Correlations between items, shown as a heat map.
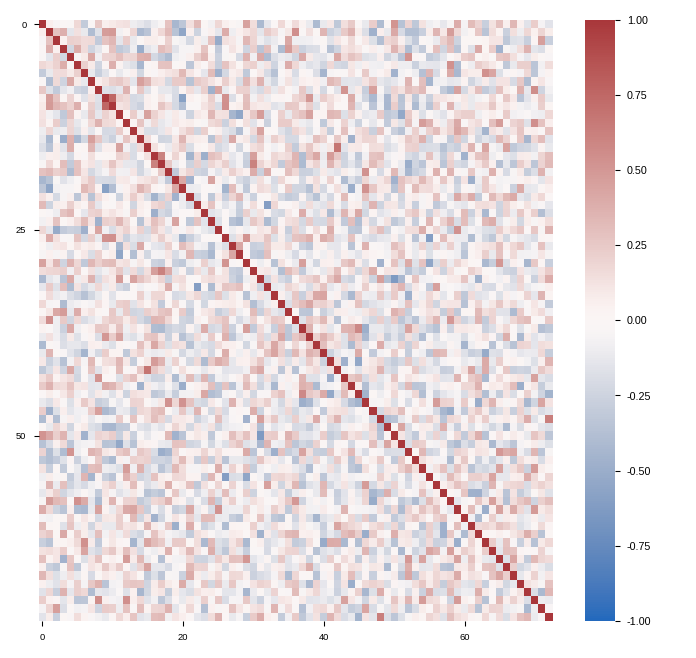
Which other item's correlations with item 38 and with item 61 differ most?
26
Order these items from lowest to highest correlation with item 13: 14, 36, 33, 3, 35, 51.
51, 35, 3, 33, 14, 36
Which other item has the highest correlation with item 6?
63
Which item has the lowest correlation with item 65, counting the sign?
3
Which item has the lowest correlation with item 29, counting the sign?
55
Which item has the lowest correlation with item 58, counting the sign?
47
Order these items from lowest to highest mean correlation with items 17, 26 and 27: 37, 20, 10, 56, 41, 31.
37, 20, 31, 56, 41, 10
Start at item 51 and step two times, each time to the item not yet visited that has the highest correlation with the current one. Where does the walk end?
57
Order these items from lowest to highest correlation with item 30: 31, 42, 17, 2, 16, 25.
25, 31, 2, 42, 16, 17
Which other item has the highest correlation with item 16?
17
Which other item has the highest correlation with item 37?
45
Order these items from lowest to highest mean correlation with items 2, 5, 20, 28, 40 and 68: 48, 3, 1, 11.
11, 48, 1, 3
